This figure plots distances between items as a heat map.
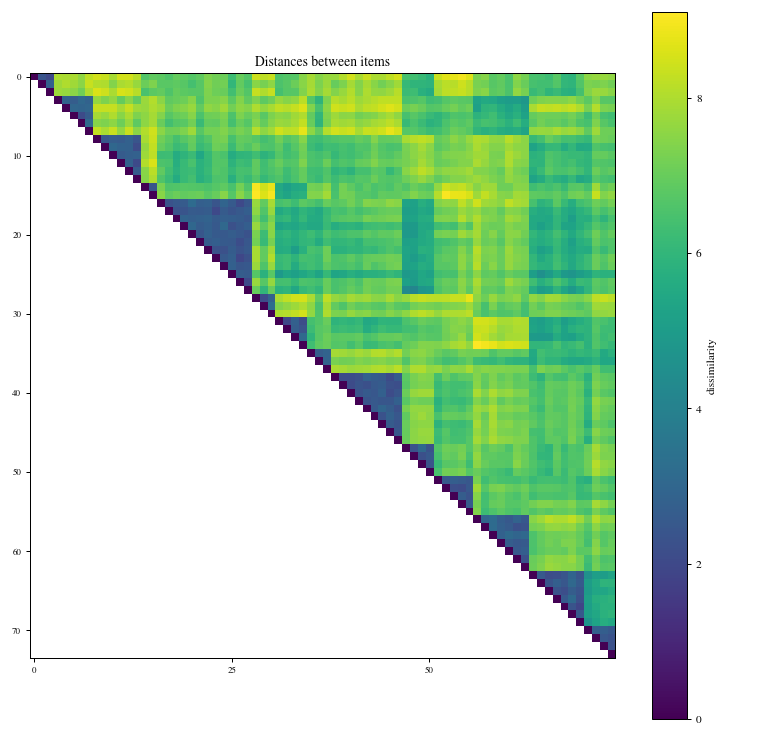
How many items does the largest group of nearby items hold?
12
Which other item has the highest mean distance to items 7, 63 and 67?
28
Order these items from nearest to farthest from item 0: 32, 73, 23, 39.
32, 23, 73, 39
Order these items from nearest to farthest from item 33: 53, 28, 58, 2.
2, 53, 58, 28
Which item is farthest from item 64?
4
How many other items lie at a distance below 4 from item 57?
6
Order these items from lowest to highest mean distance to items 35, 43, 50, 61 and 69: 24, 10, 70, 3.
70, 24, 3, 10
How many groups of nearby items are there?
14
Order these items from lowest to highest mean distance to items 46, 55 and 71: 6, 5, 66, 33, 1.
66, 33, 5, 6, 1
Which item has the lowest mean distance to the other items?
25
